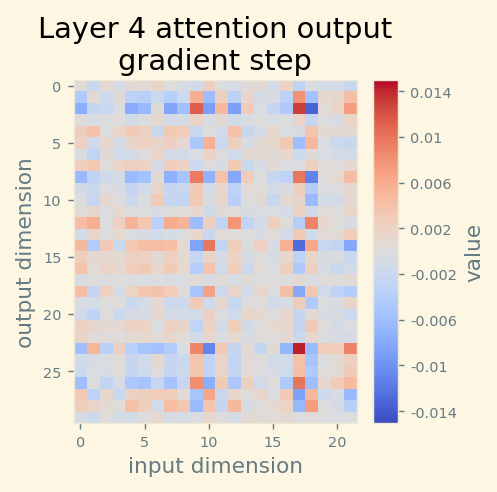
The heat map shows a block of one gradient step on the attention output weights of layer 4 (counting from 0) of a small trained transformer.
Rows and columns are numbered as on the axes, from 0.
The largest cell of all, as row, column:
23, 17
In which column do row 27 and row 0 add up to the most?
10
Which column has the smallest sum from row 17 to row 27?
18
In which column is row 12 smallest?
9
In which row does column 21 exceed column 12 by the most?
2
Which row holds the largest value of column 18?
12
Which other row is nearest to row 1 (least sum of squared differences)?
26
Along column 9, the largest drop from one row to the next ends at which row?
27
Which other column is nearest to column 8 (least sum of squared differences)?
4
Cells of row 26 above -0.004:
14
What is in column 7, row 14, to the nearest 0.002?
0.004
